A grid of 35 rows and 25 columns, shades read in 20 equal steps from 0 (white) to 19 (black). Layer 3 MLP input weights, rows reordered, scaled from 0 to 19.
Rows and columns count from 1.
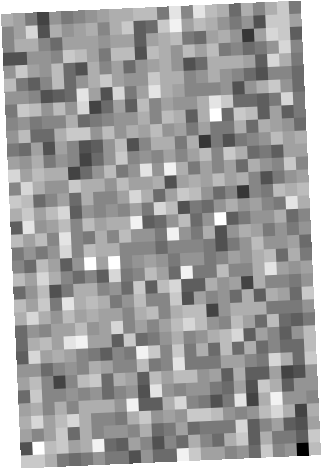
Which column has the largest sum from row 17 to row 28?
24
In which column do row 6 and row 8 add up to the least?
18
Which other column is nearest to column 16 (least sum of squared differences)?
25
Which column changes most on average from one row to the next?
7
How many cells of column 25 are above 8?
15
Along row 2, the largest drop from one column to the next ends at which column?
23
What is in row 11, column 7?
13
